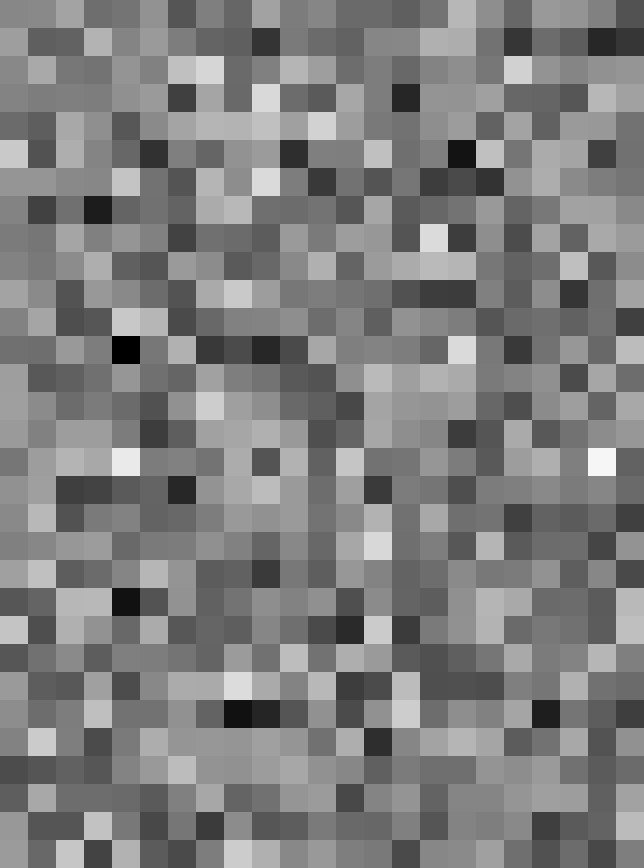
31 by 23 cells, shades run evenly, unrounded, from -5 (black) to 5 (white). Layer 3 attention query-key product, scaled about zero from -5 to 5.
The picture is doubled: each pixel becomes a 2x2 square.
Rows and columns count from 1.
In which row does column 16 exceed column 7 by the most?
9
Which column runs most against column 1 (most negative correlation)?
11
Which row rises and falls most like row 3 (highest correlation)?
29
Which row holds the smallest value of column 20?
26
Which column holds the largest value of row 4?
10
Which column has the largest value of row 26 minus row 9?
15
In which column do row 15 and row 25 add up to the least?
13
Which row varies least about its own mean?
1
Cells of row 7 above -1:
17
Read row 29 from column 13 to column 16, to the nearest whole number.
-2 0 1 -1
